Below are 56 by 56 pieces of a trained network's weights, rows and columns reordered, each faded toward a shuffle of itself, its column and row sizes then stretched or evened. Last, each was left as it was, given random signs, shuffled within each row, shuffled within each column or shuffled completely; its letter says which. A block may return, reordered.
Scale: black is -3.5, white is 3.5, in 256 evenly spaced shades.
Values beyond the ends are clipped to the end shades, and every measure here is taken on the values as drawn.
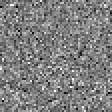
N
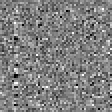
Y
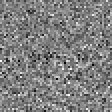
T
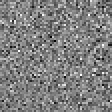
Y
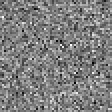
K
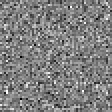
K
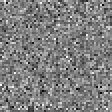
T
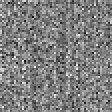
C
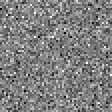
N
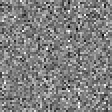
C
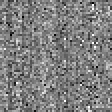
C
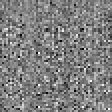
Y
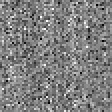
C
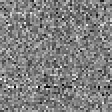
T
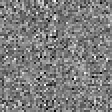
K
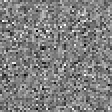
K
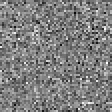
K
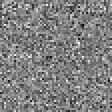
K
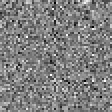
Y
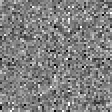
K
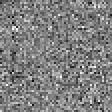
K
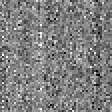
C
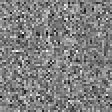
K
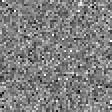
N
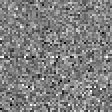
T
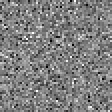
N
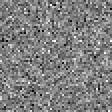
N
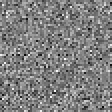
T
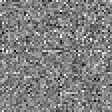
K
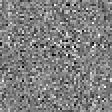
K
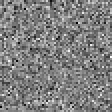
T
